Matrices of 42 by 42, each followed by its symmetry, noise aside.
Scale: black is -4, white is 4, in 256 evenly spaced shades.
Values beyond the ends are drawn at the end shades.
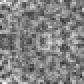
mirrored top to bottom.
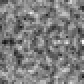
mirrored top to bottom.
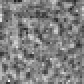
antisymmetric.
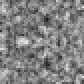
mirrored top to bottom.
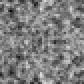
mirrored top to bottom.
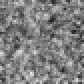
antisymmetric.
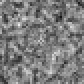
symmetric.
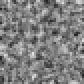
antisymmetric.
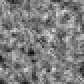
symmetric across the other diagonal.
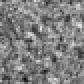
antisymmetric.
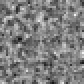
antisymmetric.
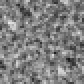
antisymmetric.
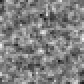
same after a half turn.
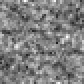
same after a half turn.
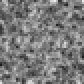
same after a half turn.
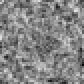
symmetric.
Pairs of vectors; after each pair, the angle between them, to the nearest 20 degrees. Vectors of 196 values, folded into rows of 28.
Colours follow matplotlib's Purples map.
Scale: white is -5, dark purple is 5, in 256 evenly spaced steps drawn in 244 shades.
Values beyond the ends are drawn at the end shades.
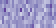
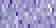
100 degrees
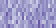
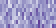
20 degrees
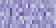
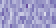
140 degrees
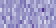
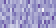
140 degrees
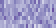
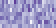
60 degrees
